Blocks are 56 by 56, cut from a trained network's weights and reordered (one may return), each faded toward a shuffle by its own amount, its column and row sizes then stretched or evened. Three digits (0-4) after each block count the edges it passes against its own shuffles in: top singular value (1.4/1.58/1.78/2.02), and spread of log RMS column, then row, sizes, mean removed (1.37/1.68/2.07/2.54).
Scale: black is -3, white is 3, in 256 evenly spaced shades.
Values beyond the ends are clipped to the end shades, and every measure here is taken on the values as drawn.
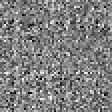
1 0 3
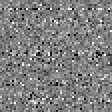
2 0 3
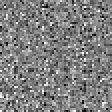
2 3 0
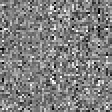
0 4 1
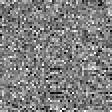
1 0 1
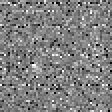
2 0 3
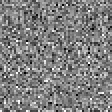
3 0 1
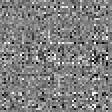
1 4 4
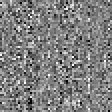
0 4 0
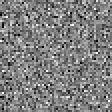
0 1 1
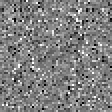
2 2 0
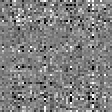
0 4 4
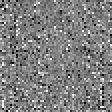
0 3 0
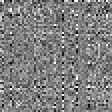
4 4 2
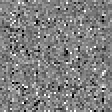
0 3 1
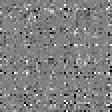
1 4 4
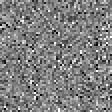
2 1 0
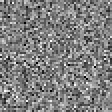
0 1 0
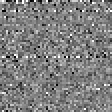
2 0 4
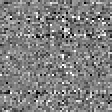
0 2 4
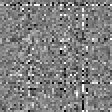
3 3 3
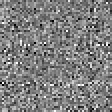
0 2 3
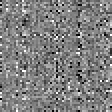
4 4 2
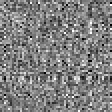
4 2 2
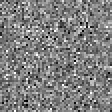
0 2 0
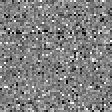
0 0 2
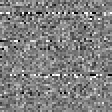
1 0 4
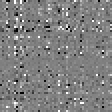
0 4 4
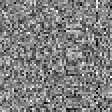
3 0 0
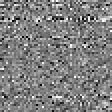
3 1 3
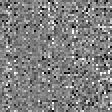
1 4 1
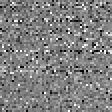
2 1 3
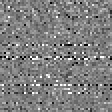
4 0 4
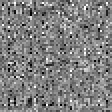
3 4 2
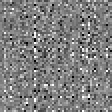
3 4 2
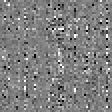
2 4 2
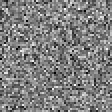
0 0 0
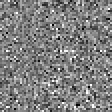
0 2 1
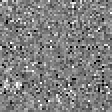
0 1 2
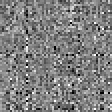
4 3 2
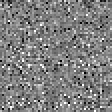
1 2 1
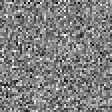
0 1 1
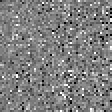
0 3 0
